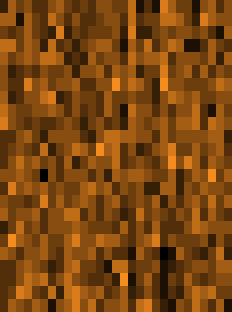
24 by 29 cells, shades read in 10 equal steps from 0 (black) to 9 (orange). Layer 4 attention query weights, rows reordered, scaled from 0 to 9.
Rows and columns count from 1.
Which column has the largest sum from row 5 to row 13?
21
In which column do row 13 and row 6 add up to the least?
10
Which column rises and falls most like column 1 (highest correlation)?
23
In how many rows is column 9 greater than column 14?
11
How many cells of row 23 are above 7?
2
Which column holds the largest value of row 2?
26
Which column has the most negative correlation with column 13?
5
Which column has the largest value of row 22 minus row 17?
16
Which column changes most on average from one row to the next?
6
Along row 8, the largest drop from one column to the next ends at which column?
8
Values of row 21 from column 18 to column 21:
4 4 5 1
